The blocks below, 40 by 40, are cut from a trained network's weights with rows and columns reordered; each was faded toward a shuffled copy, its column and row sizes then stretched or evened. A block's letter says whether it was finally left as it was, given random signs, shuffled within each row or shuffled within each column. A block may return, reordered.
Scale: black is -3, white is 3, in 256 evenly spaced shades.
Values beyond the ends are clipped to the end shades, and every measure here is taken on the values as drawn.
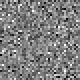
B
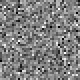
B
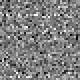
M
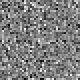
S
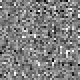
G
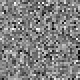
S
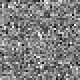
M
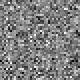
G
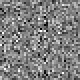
B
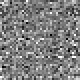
G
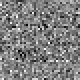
M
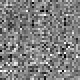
G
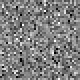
B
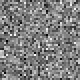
B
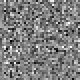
S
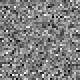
M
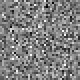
B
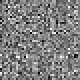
G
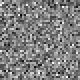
M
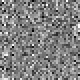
S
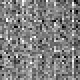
G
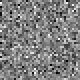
B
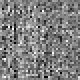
G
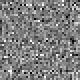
M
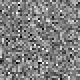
B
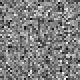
B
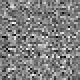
G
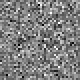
B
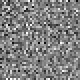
S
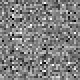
G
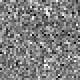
M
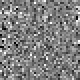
B
